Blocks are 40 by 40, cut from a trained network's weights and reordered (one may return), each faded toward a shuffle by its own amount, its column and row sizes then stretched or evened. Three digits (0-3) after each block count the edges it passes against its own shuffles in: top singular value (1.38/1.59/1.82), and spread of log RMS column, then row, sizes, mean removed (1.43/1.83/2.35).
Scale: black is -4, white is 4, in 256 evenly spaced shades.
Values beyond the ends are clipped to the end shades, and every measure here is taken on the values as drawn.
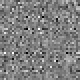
2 1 2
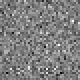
1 0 1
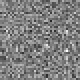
3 0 1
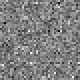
0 0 1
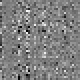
2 3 1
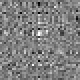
3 1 2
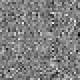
2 1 1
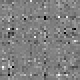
0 2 2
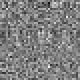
3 0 1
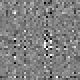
3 2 2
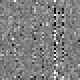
3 2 0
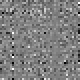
1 3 3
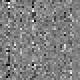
0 3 1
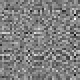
3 0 2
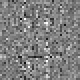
1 2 0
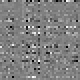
1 2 3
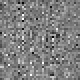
1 2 0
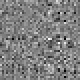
3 2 2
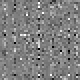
1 3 1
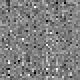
0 2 1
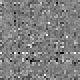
1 2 2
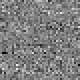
1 1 2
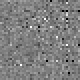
1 1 1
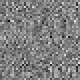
3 0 2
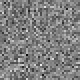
2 0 0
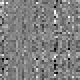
2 3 0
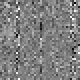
2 3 0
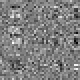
3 1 2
